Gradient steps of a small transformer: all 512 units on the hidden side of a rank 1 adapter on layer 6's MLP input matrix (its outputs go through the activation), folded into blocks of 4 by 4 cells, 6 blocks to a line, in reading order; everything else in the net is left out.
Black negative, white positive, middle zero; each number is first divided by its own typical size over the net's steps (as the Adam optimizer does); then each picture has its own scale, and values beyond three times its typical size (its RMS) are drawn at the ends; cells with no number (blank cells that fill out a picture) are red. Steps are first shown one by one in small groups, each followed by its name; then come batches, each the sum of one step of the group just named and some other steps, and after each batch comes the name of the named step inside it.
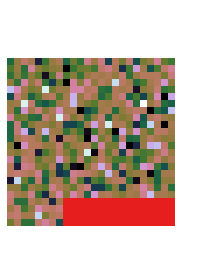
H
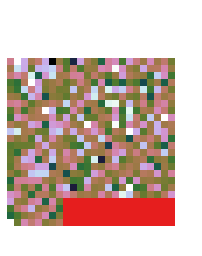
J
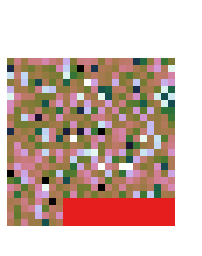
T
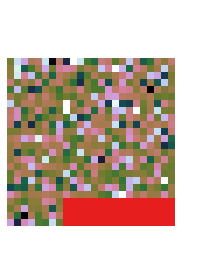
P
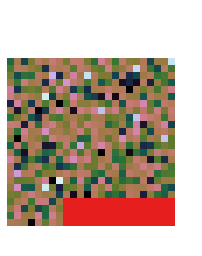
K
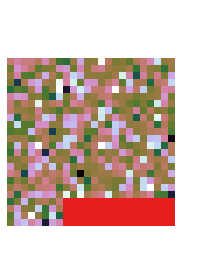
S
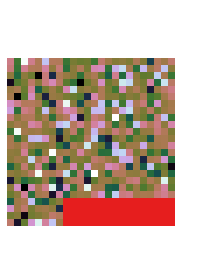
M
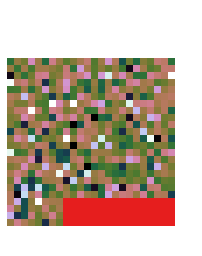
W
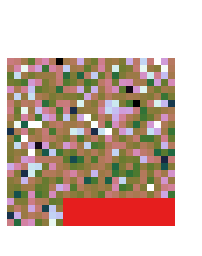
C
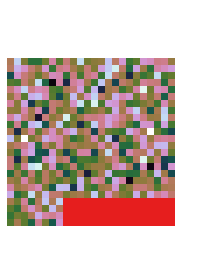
C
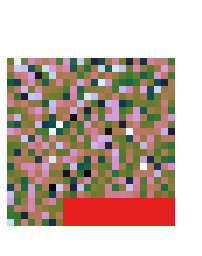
J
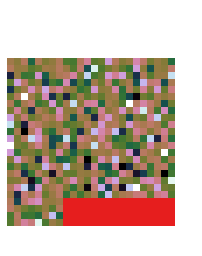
W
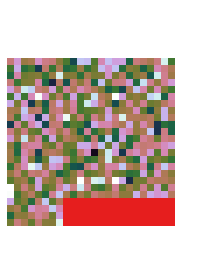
H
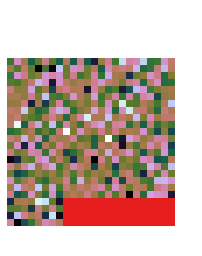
C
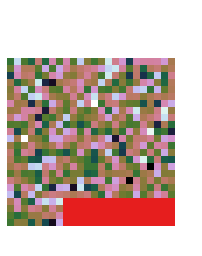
W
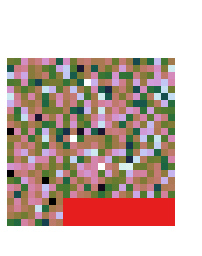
T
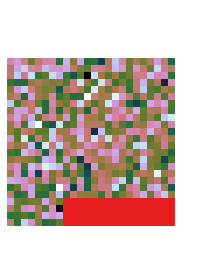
C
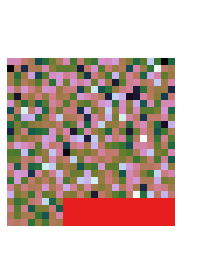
T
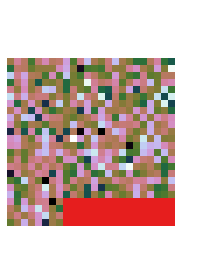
T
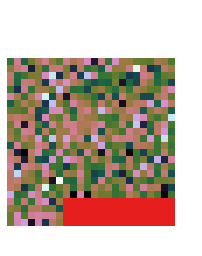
K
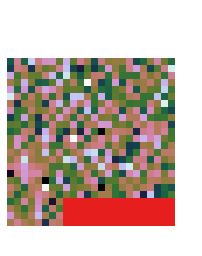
T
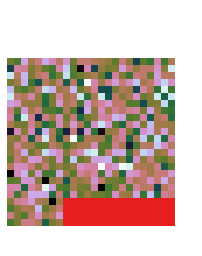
T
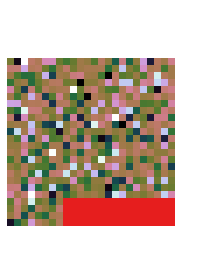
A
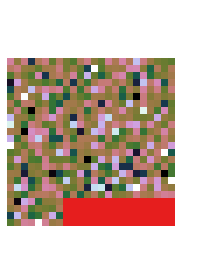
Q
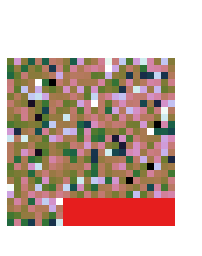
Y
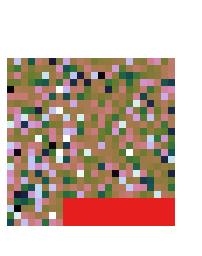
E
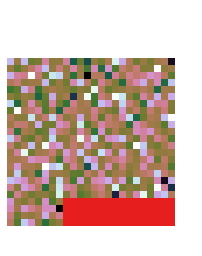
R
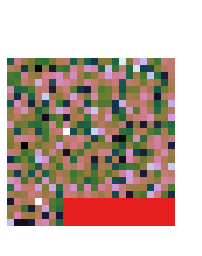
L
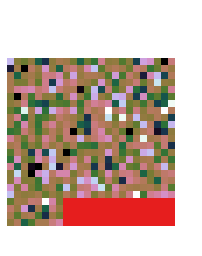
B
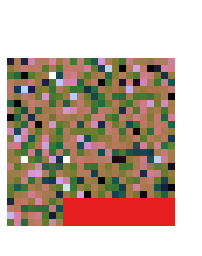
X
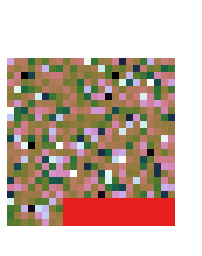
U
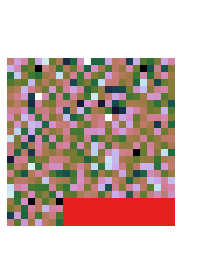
Q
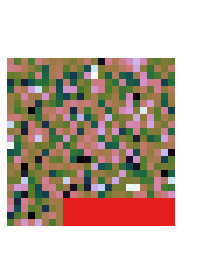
Q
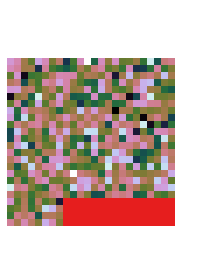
U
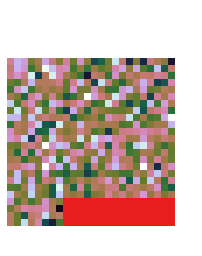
R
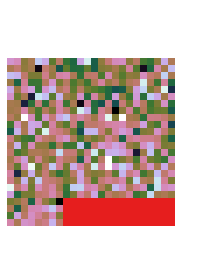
E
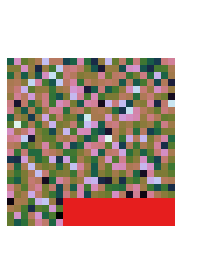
X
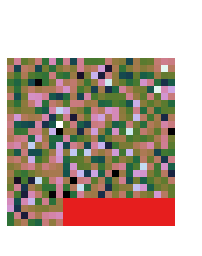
E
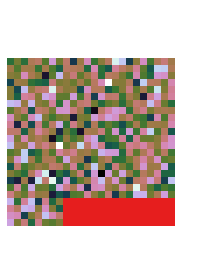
Q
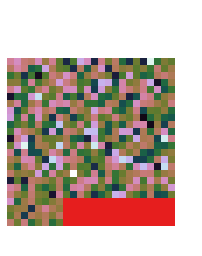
U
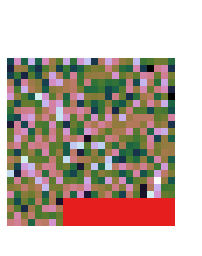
X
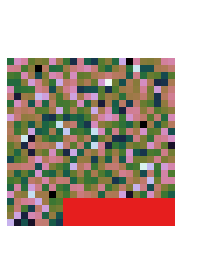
L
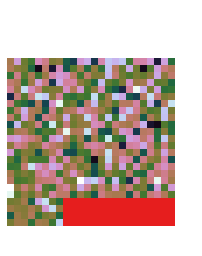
Y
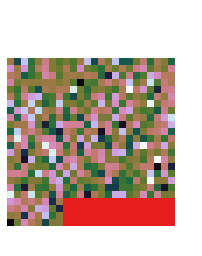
A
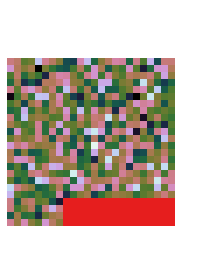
Q
